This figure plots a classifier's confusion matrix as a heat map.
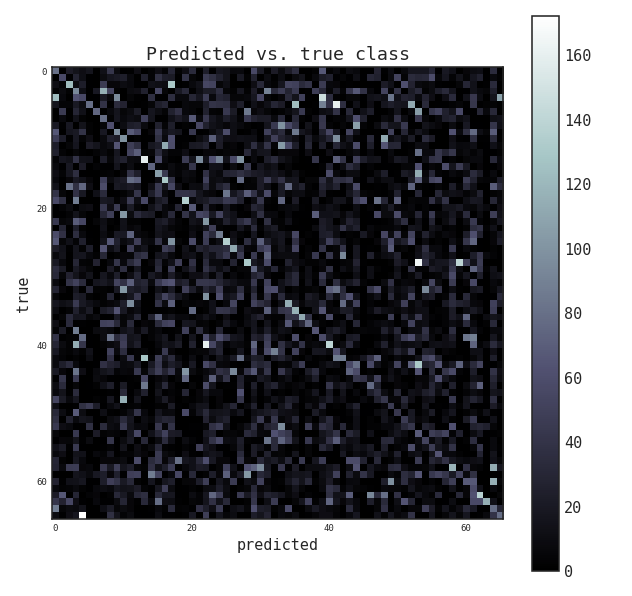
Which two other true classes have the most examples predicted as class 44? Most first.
8, 43
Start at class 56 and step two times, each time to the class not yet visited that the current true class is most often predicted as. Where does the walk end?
53
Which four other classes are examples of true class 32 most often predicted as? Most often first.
10, 54, 41, 40
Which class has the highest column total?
22
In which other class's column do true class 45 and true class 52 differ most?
33
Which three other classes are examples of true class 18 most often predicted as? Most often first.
25, 28, 31
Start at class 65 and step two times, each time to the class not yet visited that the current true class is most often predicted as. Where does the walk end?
39
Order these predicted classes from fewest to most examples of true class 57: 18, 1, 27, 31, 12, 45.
1, 31, 45, 27, 12, 18
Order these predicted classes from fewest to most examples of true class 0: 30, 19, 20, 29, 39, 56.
56, 19, 30, 20, 29, 39
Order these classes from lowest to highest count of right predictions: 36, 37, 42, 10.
37, 42, 10, 36
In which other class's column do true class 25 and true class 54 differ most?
17
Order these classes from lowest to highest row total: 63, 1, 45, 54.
45, 1, 54, 63
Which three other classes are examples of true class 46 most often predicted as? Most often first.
13, 62, 22
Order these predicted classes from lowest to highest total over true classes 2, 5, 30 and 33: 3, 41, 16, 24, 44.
44, 3, 16, 24, 41
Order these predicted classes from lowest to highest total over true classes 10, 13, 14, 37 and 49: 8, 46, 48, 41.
46, 8, 48, 41
